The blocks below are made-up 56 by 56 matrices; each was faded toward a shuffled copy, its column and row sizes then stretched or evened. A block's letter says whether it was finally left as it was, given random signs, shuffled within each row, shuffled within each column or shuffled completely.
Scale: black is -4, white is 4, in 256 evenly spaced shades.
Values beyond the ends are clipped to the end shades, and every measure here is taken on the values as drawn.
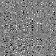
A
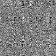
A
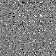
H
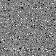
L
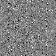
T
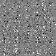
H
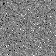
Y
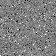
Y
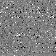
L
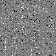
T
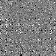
H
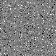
T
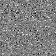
L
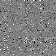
H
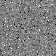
Y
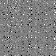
H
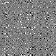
A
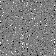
T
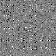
A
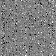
T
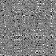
A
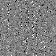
T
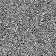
Y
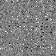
H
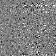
H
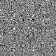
A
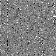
T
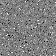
Y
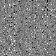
T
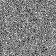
Y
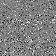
L
